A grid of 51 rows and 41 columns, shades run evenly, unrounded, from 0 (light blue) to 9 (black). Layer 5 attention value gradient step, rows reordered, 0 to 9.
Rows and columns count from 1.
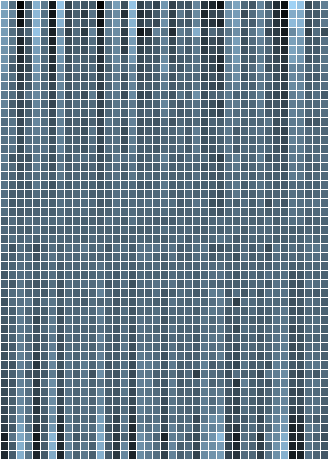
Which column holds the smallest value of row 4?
5
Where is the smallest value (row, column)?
1, 37
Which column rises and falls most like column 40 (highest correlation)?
31
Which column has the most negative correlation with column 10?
34
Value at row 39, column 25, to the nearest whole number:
5
